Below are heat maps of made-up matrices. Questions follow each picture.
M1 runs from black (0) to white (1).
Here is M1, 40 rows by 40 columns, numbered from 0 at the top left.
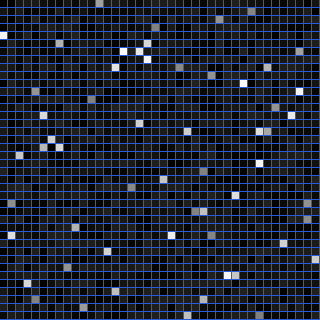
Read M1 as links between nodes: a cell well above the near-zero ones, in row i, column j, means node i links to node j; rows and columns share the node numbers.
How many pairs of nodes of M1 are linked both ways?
7
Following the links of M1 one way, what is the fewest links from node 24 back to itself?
3
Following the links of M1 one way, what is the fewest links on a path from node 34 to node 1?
2
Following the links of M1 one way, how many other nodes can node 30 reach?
7
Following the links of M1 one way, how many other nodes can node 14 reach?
4
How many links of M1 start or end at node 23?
3
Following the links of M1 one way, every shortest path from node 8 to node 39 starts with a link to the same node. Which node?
node 22
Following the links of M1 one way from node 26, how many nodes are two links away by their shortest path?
3
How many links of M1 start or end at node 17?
3
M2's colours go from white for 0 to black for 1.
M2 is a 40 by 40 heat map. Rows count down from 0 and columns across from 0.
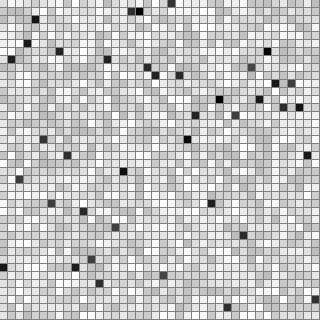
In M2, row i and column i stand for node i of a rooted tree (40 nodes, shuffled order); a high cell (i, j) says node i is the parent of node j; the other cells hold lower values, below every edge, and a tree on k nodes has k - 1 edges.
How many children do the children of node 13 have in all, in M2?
2
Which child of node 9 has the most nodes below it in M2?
19
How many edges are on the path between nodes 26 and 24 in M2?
9
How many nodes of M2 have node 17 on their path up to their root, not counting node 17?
3
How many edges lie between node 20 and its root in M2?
4
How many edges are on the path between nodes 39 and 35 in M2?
3
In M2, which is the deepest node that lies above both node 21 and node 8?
33
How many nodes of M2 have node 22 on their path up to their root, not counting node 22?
2
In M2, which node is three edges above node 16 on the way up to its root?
6
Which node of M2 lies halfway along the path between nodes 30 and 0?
38
